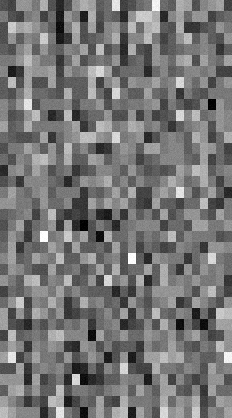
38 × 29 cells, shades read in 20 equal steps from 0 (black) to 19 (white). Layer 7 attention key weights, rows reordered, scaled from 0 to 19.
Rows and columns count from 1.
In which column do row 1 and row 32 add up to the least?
9
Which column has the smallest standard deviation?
24
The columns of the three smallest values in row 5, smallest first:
16, 28, 19
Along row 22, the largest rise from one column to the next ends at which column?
14
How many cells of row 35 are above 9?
10
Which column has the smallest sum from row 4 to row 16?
8
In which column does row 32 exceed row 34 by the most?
11
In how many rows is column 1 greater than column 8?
19
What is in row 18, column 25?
6
